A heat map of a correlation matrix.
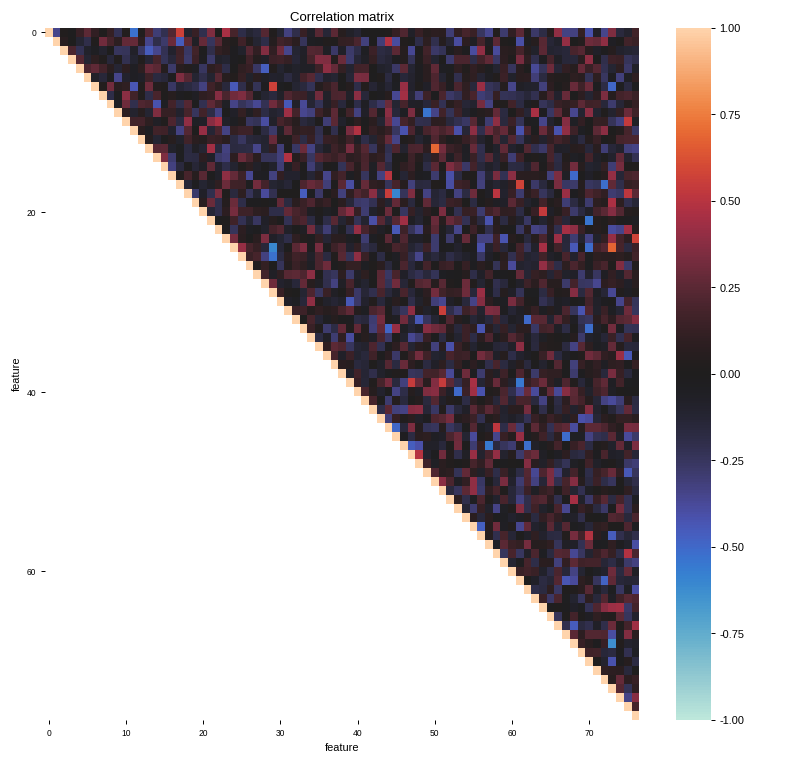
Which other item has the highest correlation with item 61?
17
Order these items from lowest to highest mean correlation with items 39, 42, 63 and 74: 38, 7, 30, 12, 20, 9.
30, 38, 7, 12, 20, 9
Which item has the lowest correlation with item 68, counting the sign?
73
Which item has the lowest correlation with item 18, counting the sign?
45
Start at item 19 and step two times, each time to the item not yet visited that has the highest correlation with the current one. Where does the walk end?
24
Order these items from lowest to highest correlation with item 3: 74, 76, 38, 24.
76, 24, 74, 38
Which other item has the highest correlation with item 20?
64
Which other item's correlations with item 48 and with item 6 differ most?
46
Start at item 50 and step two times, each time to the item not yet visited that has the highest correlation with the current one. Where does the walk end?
21
